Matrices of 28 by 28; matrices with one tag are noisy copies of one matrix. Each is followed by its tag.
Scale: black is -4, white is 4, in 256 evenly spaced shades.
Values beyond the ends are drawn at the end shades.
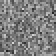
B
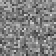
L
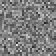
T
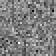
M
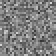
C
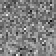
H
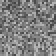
H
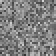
M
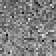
H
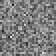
B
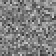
L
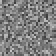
C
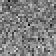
H
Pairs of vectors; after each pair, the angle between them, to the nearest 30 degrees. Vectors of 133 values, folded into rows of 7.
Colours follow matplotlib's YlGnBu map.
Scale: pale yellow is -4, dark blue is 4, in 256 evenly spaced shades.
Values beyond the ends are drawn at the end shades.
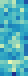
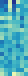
120 degrees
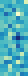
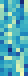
90 degrees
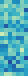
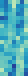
90 degrees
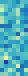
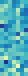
30 degrees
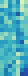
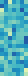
120 degrees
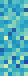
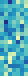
60 degrees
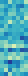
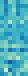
30 degrees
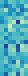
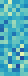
90 degrees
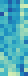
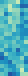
150 degrees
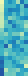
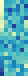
30 degrees
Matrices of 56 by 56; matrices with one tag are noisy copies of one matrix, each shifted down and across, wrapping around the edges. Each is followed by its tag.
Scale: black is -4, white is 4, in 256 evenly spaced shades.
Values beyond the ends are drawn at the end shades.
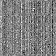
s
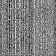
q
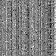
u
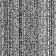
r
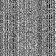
q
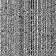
q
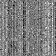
r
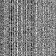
q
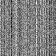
s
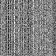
q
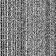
q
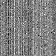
q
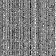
s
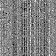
q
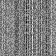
q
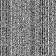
q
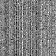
q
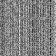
s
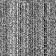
r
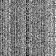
r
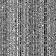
r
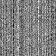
s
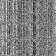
r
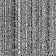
u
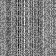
q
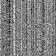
u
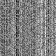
r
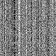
u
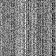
r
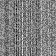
q
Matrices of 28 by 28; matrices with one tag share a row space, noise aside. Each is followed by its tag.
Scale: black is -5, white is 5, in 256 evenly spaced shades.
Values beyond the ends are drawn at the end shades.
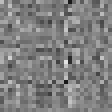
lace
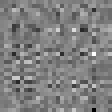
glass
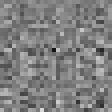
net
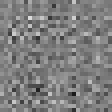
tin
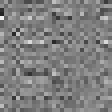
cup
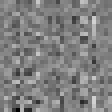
glass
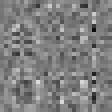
glass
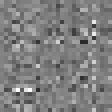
glass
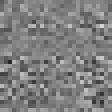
net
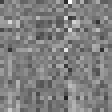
lace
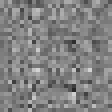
tin
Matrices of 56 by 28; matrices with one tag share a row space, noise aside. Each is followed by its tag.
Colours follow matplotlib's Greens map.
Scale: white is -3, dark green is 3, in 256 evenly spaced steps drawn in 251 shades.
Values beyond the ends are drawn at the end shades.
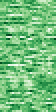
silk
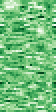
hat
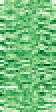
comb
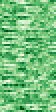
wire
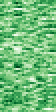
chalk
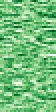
chalk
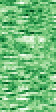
wire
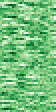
wire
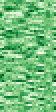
hat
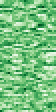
chalk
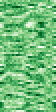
hat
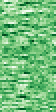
wire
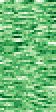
chalk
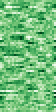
hat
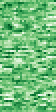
chalk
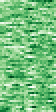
silk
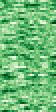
wire
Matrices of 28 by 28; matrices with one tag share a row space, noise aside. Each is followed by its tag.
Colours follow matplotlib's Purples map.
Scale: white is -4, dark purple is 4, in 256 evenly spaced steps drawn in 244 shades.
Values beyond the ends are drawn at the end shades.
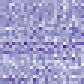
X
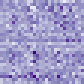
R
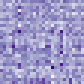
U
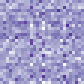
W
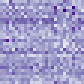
X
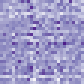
R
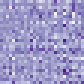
X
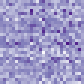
W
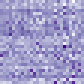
X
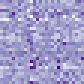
R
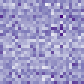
U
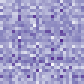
U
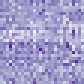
X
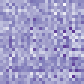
X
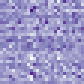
R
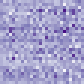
X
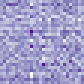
W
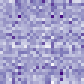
U
